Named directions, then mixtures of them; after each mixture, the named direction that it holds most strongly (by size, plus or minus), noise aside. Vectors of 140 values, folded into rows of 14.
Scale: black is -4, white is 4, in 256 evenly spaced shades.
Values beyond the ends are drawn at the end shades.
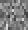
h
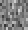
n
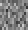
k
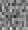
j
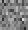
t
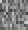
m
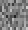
j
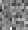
j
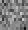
t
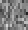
m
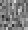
n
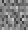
t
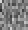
j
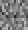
j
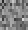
t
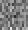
j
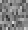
n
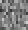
m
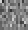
m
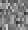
k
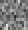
h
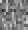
m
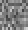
j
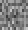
j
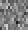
k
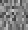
h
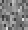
n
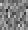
k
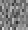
j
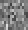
h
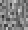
n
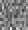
j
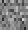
t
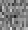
j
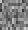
j
